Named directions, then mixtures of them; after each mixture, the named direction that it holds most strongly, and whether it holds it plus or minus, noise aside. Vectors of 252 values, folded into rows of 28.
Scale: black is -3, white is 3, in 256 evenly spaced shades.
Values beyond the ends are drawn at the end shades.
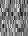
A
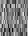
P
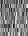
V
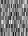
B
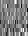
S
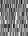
V, plus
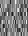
A, plus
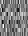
A, minus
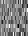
B, minus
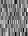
S, minus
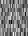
B, minus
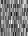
B, plus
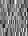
S, plus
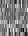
S, minus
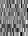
S, plus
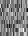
A, minus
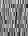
V, minus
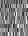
V, plus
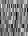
B, plus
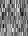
A, plus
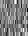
S, plus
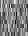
V, minus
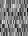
A, plus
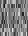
P, minus
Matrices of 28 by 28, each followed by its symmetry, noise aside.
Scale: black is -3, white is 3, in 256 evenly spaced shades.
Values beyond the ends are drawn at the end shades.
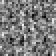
same after a half turn.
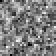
symmetric.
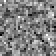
no symmetry.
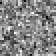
same after a half turn.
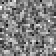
same after a half turn.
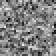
no symmetry.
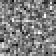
antisymmetric.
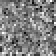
antisymmetric.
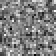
antisymmetric.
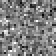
antisymmetric.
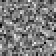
same after a half turn.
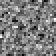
same after a half turn.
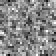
same after a half turn.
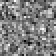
antisymmetric.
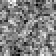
same after a half turn.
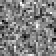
antisymmetric.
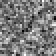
symmetric.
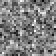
same after a half turn.
